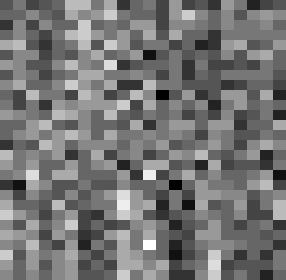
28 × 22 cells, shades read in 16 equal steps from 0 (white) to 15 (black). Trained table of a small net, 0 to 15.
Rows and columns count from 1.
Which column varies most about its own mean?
10
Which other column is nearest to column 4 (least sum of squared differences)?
20
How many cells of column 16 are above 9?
6
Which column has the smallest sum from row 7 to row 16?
7
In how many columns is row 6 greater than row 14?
12
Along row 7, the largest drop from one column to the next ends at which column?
9
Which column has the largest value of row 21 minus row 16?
15
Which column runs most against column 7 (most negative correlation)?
17
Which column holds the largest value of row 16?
21
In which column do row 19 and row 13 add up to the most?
2
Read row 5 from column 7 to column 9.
4 10 3
